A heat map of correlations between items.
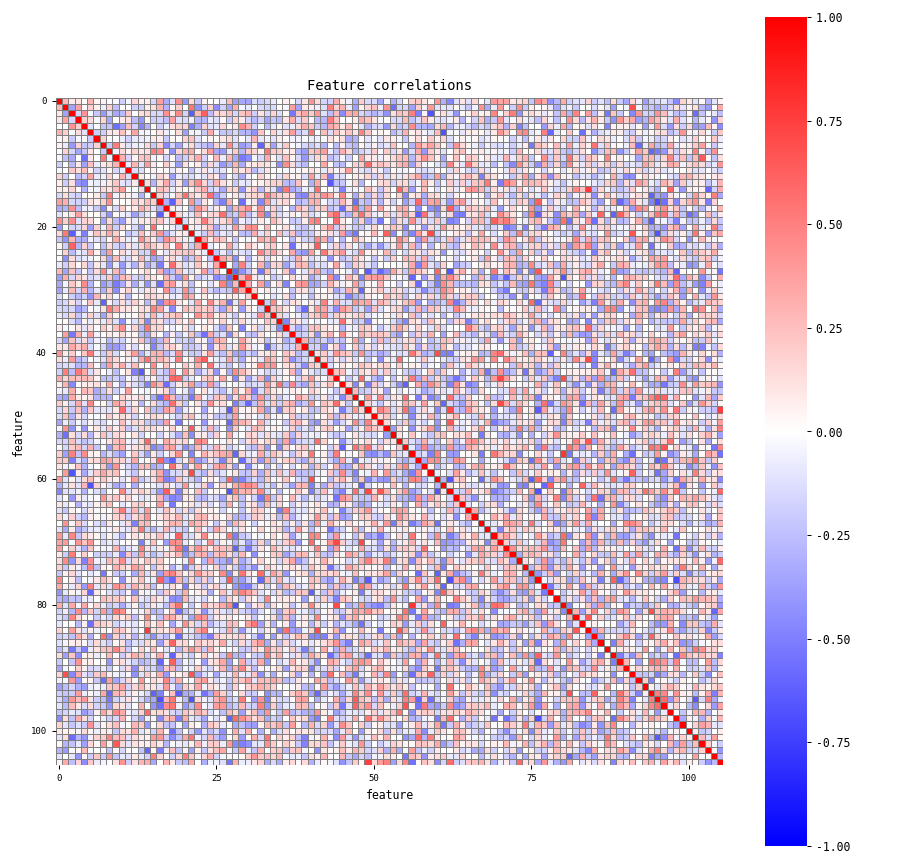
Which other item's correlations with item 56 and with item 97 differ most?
80
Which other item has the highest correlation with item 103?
95
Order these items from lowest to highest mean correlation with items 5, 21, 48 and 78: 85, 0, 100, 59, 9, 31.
100, 85, 31, 0, 9, 59
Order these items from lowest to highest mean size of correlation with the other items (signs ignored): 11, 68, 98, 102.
11, 68, 102, 98
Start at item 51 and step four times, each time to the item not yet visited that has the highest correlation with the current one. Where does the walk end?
73
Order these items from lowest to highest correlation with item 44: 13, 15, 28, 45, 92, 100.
28, 100, 13, 92, 45, 15
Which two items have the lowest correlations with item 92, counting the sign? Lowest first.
7, 94
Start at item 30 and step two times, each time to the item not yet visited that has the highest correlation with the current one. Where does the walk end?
98
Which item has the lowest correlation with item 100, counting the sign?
18
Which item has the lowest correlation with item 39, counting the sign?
33
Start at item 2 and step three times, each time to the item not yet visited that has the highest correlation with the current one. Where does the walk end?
84
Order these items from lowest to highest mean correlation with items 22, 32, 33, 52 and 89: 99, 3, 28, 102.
3, 28, 99, 102
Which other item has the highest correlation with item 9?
102
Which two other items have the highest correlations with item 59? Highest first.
21, 91
